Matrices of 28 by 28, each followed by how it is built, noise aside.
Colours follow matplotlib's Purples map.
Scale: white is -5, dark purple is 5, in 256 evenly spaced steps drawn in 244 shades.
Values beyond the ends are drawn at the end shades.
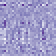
low rank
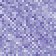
Toeplitz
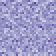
repeating columns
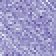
Toeplitz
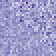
upper triangular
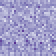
repeating columns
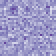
low rank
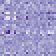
low rank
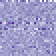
uneven rows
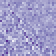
lower triangular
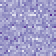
uneven rows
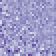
lower triangular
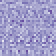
repeating columns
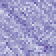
Toeplitz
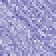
Toeplitz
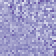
upper triangular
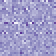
uneven rows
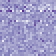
uneven rows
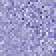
upper triangular
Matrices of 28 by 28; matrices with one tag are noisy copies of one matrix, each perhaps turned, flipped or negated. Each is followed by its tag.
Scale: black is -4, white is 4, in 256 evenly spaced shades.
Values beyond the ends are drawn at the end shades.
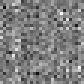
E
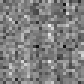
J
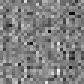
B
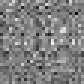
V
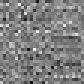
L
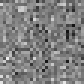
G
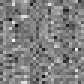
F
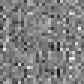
B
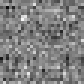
F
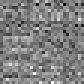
L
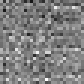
L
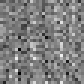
J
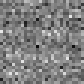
J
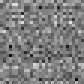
E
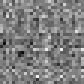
V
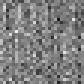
L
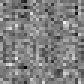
F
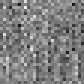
L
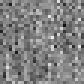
L
